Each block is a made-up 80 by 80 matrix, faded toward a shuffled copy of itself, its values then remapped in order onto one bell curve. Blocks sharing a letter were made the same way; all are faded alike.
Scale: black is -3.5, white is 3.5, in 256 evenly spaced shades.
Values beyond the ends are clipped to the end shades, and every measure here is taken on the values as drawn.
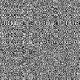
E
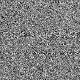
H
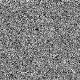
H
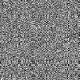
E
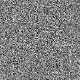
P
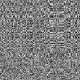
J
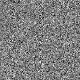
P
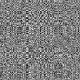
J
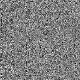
P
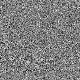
H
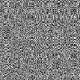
E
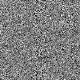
P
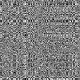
J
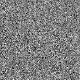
P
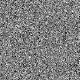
P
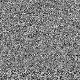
H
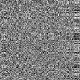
E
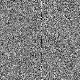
P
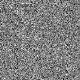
P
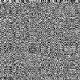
E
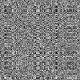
J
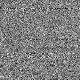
H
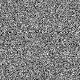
H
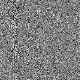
P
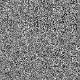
P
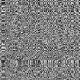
J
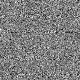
H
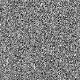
P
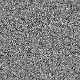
H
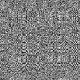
E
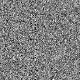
P
